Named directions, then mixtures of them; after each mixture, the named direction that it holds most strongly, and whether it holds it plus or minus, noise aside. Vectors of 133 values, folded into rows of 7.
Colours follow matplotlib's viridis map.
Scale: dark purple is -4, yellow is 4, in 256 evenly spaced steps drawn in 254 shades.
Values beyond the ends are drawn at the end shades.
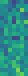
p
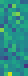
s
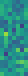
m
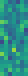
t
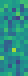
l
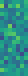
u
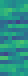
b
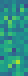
l, minus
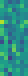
t, plus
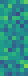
s, minus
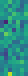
m, plus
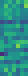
b, plus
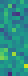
s, minus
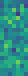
l, minus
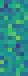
u, plus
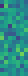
u, minus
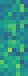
m, minus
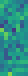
m, plus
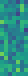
t, plus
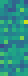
b, minus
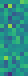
s, minus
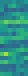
b, minus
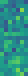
l, minus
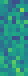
p, plus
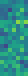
p, plus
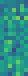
l, minus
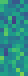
p, plus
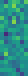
p, minus
